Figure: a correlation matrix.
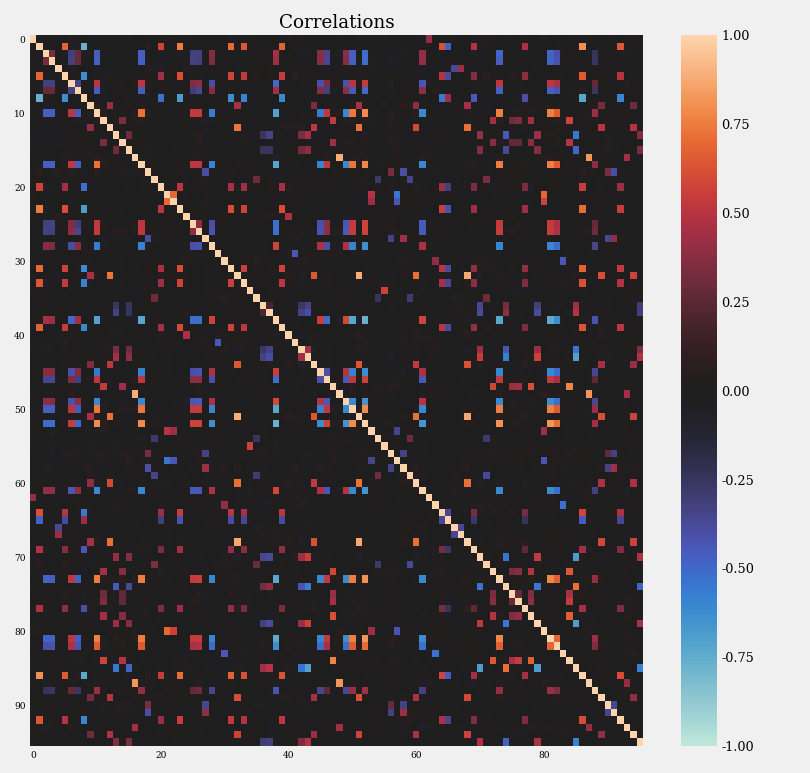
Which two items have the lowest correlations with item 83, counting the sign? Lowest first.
63, 30
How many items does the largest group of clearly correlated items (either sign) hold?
20
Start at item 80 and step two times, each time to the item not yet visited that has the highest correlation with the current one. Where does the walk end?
22
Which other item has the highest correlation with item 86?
1
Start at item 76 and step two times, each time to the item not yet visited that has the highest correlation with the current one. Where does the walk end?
47
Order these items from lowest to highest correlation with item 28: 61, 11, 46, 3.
46, 11, 3, 61
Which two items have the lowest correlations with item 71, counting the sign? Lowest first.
59, 54
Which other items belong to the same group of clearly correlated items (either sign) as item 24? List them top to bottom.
40
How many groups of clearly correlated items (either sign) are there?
15
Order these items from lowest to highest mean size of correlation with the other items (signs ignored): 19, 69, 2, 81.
19, 69, 2, 81
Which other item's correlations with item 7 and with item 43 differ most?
85
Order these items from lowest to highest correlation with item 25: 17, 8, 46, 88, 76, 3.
3, 8, 76, 88, 46, 17
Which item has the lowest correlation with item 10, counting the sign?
38
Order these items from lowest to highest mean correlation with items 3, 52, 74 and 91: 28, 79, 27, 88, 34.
79, 28, 34, 88, 27
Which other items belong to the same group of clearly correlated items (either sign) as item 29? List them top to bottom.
41
